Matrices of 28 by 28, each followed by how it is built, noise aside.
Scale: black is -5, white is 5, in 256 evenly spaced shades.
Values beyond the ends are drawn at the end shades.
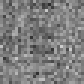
blocks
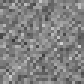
Hankel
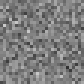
noise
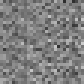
repeating rows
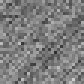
Hankel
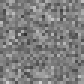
blocks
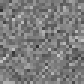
Hankel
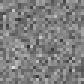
noise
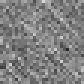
Toeplitz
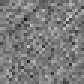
Hankel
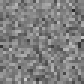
noise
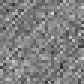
Hankel
